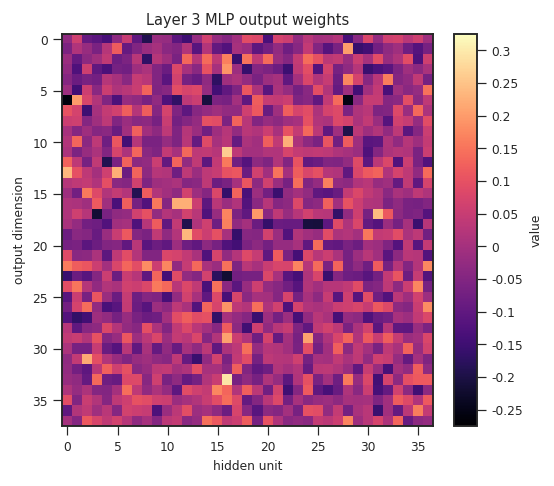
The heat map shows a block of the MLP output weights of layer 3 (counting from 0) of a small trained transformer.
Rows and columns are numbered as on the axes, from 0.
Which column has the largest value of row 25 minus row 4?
15
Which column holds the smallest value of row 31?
13
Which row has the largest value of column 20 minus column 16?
23
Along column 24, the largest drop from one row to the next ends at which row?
18
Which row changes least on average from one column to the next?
35
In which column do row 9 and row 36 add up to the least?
28
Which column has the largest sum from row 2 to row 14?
16
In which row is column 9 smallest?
36
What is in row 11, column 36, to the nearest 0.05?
0.05
